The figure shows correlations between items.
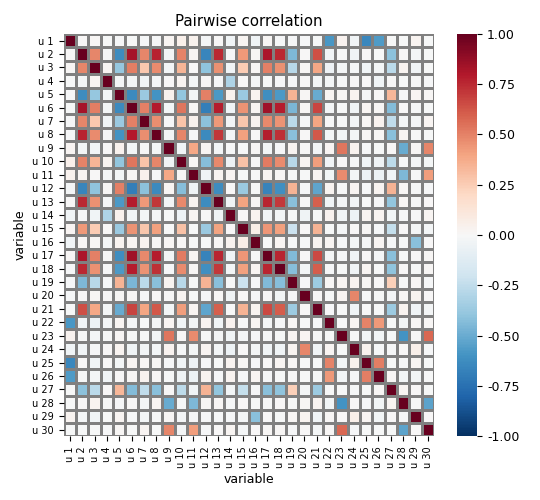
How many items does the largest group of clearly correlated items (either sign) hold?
15
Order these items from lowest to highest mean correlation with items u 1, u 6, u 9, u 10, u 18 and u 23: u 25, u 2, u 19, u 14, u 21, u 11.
u 19, u 25, u 14, u 11, u 21, u 2
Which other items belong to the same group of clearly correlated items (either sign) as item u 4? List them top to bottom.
u 14
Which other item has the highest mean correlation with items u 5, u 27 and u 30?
u 12
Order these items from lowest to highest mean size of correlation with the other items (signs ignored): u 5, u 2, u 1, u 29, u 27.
u 29, u 1, u 27, u 5, u 2
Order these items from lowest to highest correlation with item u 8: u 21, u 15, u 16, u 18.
u 16, u 15, u 21, u 18
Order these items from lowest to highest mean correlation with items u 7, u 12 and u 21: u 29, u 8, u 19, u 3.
u 19, u 29, u 3, u 8
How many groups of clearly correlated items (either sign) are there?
6
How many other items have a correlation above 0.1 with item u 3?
10
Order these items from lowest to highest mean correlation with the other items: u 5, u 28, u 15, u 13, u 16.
u 5, u 28, u 16, u 15, u 13
